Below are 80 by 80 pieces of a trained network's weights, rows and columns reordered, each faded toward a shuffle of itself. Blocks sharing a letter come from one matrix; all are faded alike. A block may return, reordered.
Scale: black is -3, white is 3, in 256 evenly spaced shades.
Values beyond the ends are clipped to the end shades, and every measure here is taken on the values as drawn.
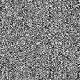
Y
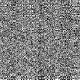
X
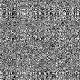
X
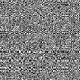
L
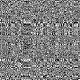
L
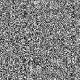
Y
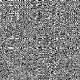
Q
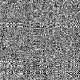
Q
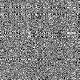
Q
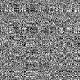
L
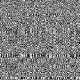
L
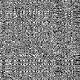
X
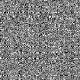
Q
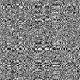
L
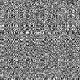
L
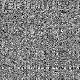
Q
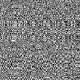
L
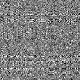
Q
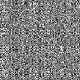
X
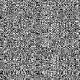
X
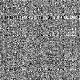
X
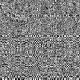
L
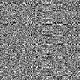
L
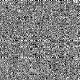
Q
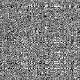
Q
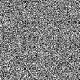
Y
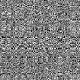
L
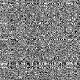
Q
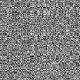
L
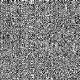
Q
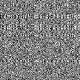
X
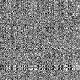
X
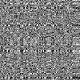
L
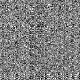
Q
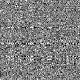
Q
